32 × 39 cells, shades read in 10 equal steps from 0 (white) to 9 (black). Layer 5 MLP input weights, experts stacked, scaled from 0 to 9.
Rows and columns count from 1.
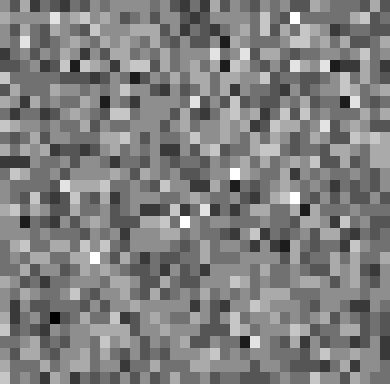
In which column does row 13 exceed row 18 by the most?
18
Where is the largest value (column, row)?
6, 27
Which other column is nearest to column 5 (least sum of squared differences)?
34
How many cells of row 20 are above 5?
10
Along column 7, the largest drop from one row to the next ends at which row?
16
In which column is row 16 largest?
24
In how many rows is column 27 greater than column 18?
10
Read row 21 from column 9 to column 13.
2 4 2 5 6
